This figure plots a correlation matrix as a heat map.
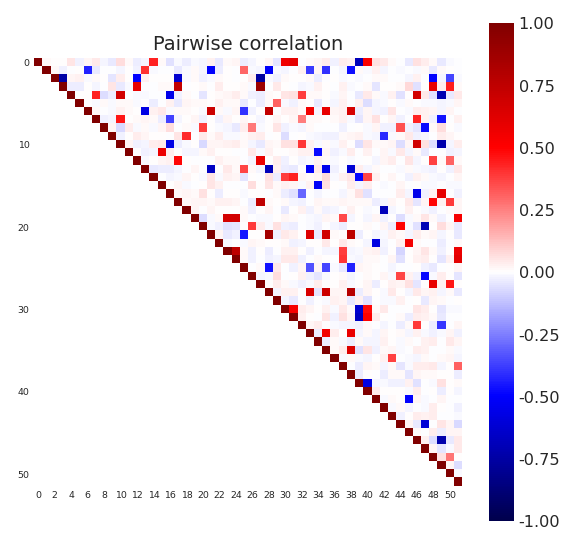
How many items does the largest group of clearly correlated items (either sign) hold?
9
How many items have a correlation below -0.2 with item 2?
6
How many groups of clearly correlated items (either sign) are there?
11
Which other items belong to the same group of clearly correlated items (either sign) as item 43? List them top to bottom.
36
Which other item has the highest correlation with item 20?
44
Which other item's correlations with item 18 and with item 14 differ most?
42
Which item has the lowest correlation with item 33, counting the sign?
13
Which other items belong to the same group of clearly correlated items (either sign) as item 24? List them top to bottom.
19, 23, 37, 51
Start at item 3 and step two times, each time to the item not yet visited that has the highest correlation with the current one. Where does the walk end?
17
